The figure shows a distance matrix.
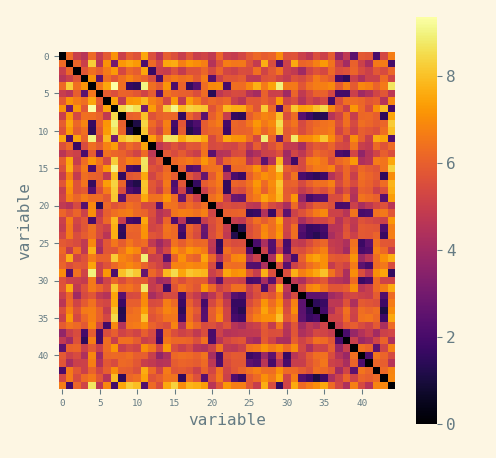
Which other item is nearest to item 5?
20
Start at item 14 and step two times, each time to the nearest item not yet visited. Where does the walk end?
27
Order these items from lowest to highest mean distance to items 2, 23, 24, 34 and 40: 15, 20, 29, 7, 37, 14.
37, 20, 14, 15, 29, 7
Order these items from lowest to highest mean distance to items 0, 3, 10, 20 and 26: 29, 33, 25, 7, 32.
25, 32, 33, 29, 7
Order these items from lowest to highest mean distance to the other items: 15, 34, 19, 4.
34, 19, 15, 4
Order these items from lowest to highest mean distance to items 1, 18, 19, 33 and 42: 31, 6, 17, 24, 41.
24, 17, 41, 6, 31
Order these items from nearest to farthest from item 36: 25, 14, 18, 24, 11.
24, 25, 14, 18, 11
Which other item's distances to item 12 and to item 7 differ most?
2
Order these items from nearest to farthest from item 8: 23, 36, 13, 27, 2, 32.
23, 32, 36, 2, 13, 27
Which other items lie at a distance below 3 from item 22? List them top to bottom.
4, 9, 10, 15, 17, 18
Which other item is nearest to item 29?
44
